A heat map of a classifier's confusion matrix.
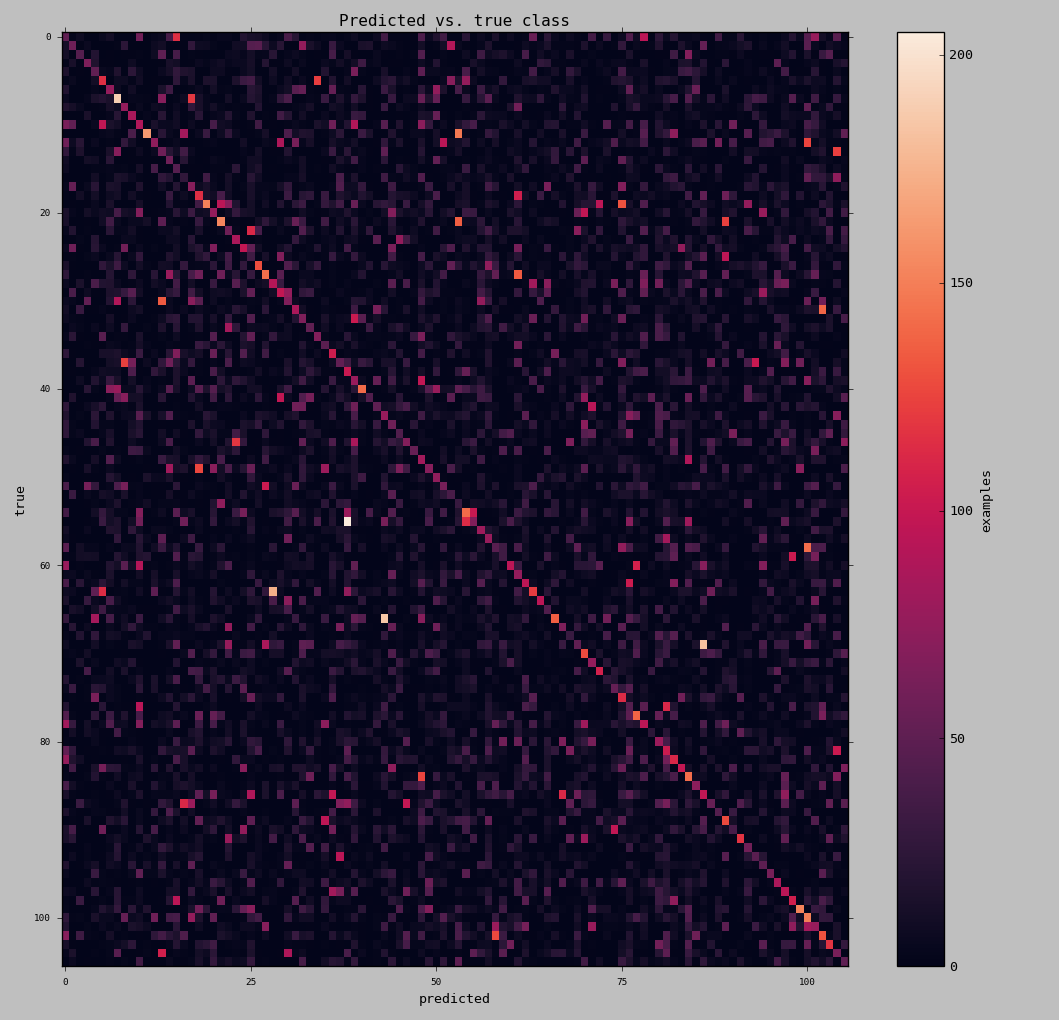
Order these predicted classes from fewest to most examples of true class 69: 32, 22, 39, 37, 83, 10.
83, 10, 39, 37, 32, 22
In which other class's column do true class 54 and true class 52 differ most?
55
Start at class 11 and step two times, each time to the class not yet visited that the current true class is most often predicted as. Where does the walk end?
21
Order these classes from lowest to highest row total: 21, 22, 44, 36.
44, 36, 22, 21
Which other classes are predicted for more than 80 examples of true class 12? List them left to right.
29, 51, 100
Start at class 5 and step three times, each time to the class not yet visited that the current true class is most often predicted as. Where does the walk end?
84
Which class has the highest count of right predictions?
7
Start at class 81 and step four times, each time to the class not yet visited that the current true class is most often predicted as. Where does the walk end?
17
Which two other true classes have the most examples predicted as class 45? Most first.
23, 49
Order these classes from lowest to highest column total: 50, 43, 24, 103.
103, 24, 50, 43
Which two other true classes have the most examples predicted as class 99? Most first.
49, 37
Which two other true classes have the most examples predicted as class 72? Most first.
19, 60
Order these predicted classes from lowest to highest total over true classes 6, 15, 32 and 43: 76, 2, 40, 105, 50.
2, 105, 40, 50, 76
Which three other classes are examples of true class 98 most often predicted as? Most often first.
15, 82, 21
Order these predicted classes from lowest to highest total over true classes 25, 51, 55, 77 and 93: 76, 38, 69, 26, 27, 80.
26, 69, 80, 27, 76, 38
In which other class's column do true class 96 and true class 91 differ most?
22
